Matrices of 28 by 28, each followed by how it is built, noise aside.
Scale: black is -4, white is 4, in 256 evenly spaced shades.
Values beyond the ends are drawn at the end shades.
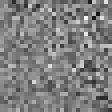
upper triangular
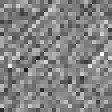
Hankel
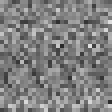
repeating columns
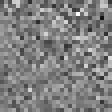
upper triangular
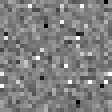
sparse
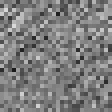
Hankel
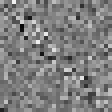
banded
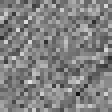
Hankel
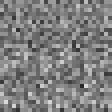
repeating columns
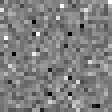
sparse
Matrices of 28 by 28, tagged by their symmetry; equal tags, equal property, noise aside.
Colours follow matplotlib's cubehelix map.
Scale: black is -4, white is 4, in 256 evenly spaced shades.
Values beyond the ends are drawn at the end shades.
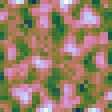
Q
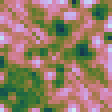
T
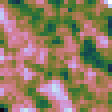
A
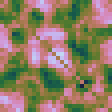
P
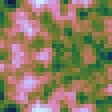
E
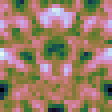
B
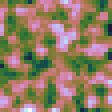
A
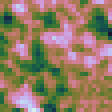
A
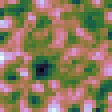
T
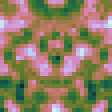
B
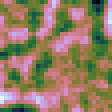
A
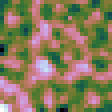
T
